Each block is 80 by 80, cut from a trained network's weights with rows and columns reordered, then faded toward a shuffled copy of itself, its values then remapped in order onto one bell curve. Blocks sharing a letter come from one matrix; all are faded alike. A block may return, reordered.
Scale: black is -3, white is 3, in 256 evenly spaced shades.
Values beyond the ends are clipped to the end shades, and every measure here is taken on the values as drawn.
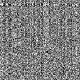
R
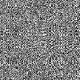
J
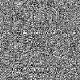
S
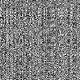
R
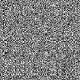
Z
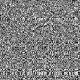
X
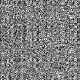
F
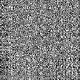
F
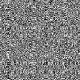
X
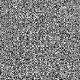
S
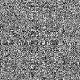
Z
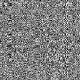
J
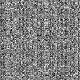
R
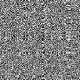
J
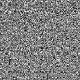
S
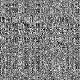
R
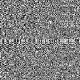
X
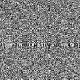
X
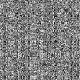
R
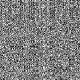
F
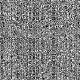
R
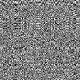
X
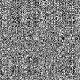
F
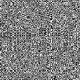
Z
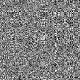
J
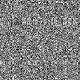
S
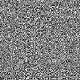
S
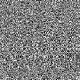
S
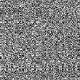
J
